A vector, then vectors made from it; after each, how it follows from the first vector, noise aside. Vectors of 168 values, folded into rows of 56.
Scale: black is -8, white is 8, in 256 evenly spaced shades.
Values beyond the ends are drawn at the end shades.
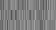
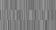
negated, shrunk.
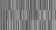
reversed, negated.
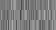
reversed, negated.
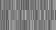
reversed, negated.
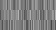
wrapped around.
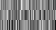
reversed, scaled up.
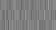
reversed, negated, shrunk.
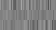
reversed, partly zeroed.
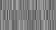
wrapped around, negated.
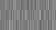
reversed, negated, shrunk.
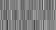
sign-scrambled.
